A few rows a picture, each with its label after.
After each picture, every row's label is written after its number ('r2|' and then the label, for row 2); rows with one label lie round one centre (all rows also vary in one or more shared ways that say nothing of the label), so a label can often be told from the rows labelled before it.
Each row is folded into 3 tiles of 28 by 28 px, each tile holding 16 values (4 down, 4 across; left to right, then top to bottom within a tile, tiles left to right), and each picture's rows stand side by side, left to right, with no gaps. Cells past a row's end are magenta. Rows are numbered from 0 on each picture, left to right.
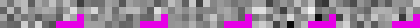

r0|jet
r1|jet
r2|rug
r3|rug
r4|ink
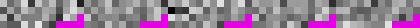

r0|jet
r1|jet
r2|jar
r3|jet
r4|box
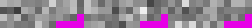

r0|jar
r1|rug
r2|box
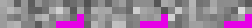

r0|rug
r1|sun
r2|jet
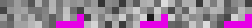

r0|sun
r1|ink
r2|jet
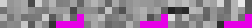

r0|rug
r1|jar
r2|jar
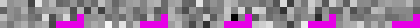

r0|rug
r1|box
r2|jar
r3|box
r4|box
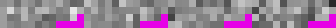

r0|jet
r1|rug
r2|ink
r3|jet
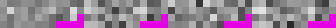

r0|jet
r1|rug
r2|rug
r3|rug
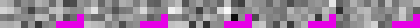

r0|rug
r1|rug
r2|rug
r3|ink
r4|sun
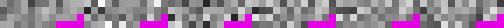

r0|ink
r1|box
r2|ink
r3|jar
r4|jar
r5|jet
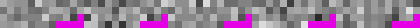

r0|rug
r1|ink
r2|rug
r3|box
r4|jet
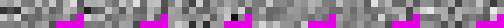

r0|jar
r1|jar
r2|jar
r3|box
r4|rug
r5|jet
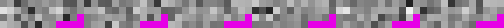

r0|rug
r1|sun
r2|ink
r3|jar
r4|jet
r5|ink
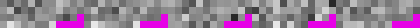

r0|box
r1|box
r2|jar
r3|jet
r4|box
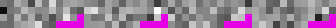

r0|sun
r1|jet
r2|jet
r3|jar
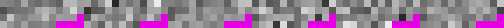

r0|ink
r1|ink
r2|ink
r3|sun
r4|box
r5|sun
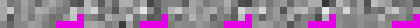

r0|jet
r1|rug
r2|jet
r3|jet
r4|rug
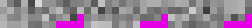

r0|rug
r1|box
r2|jar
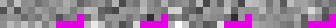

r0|box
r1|box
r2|box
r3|rug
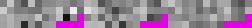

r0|jar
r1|rug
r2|rug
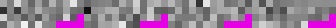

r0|box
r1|sun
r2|rug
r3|box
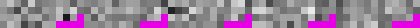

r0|jar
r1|jet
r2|jar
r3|rug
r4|sun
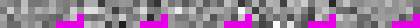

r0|jet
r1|rug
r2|jet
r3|jet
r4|jar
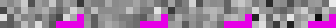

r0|jet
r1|jet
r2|ink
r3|ink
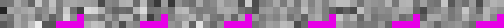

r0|sun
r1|rug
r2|sun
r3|sun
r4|jar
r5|ink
